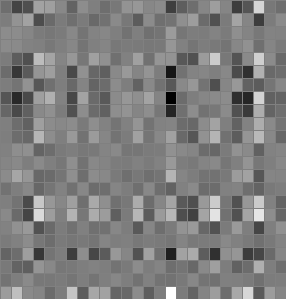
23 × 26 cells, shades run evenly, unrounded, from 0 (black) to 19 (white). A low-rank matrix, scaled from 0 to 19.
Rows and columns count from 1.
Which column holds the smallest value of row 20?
16
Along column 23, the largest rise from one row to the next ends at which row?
23
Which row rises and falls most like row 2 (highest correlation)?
18
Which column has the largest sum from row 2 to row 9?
24
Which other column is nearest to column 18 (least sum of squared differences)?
17
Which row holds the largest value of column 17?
20
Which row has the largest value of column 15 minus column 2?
8
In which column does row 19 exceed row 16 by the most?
3
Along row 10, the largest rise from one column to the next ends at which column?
4
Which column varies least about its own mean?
6
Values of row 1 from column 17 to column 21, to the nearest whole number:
7 8 10 12 10
